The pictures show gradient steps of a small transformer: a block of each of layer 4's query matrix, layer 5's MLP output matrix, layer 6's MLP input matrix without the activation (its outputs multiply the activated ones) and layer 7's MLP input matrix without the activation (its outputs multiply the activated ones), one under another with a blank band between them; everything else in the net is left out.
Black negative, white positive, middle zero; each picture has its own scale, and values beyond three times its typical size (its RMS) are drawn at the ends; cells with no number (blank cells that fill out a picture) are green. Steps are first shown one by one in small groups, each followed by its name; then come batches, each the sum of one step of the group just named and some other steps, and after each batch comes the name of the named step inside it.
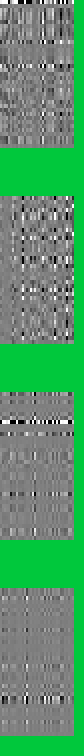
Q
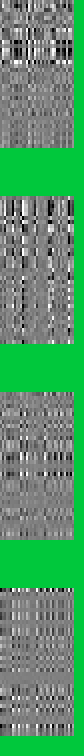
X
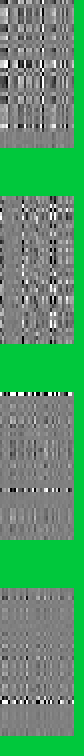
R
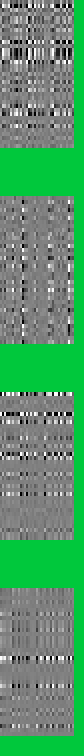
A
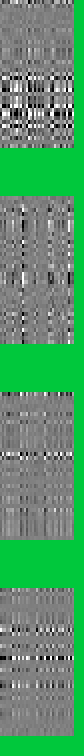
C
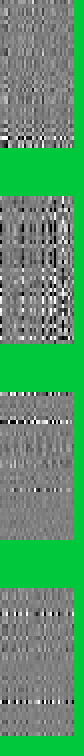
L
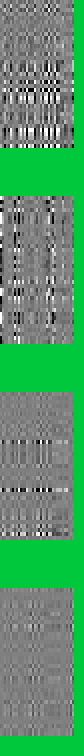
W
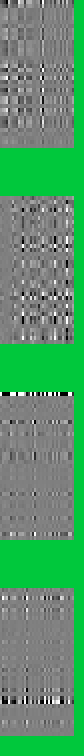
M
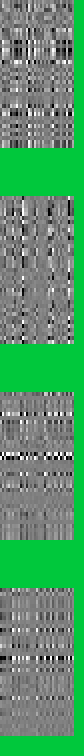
X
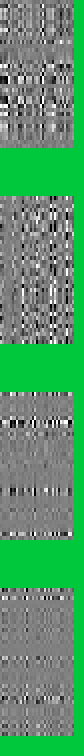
Q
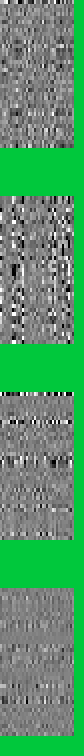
Q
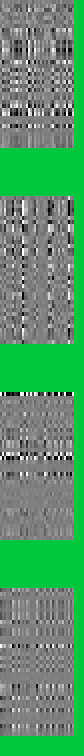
X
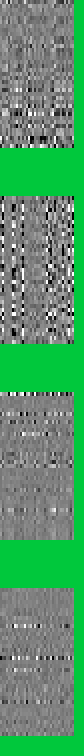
C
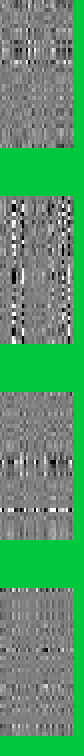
X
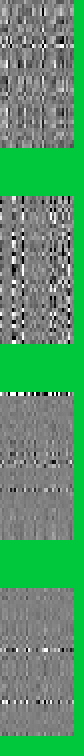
R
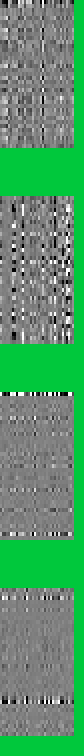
M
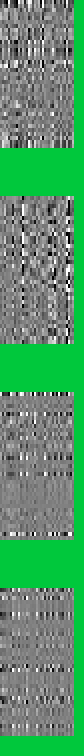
X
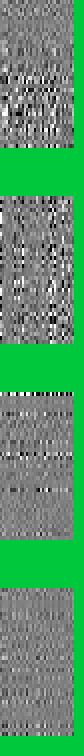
W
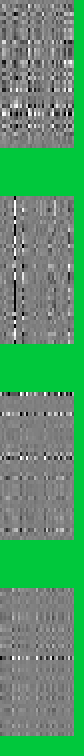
C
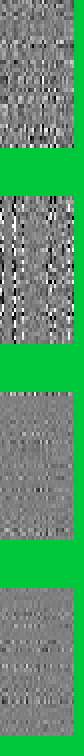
W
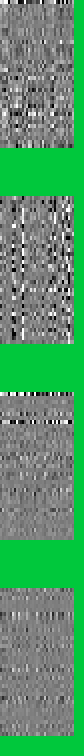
Q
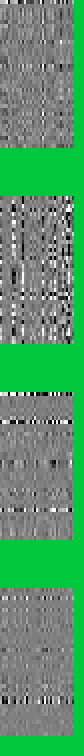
Q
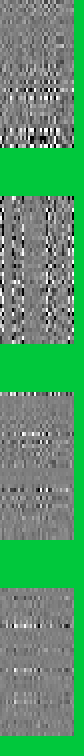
W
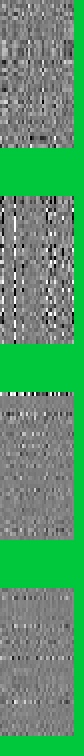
A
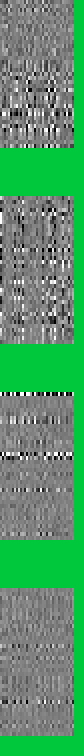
W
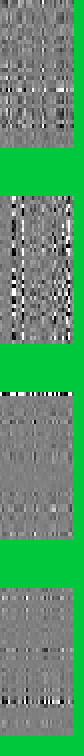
M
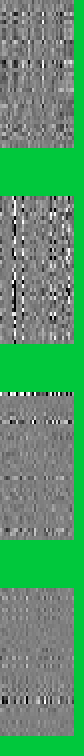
Q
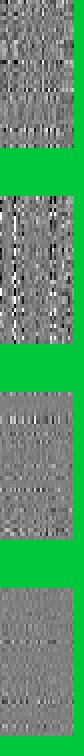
W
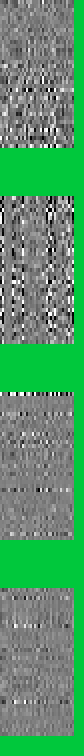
W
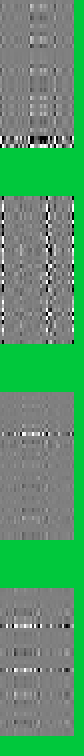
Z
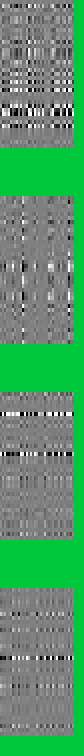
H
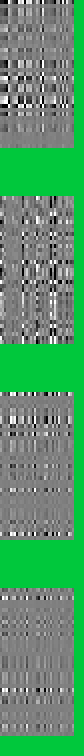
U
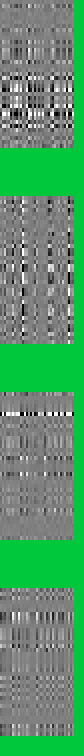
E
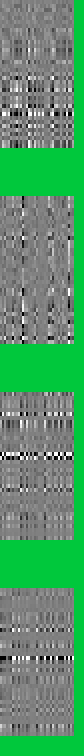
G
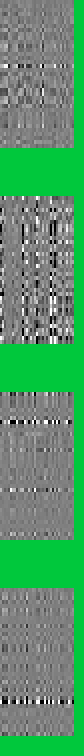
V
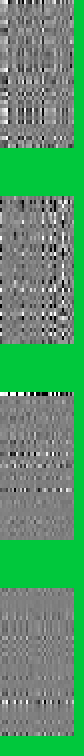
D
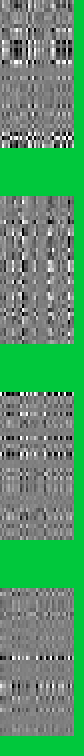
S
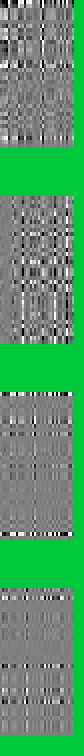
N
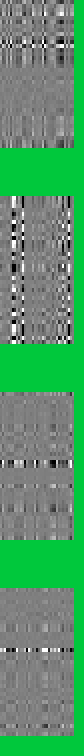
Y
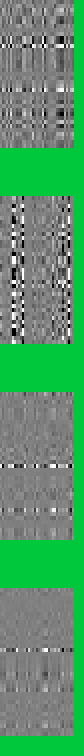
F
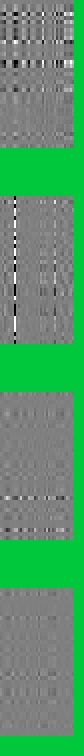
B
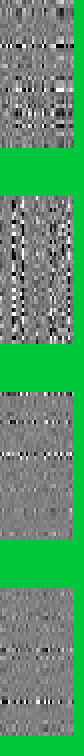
V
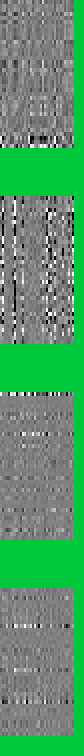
Z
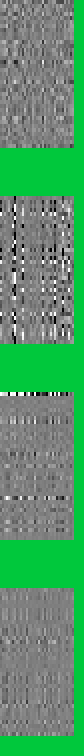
D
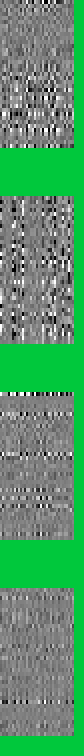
E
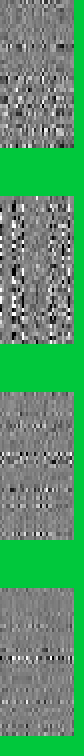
G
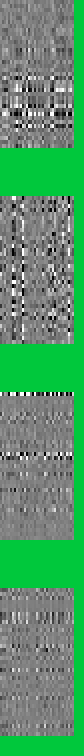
E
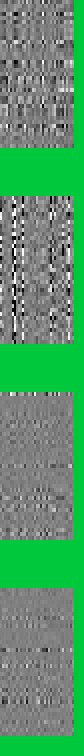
B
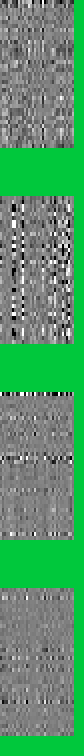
N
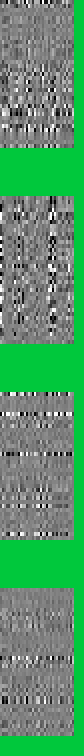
H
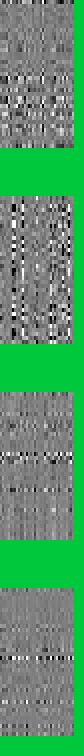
G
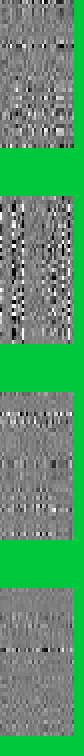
E
